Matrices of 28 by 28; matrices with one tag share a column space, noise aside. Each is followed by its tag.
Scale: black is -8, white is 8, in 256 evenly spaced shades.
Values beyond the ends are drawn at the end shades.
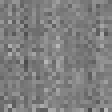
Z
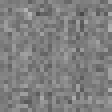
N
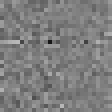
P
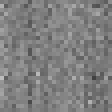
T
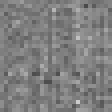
T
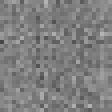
P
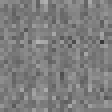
P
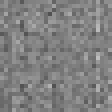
N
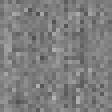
N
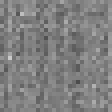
N
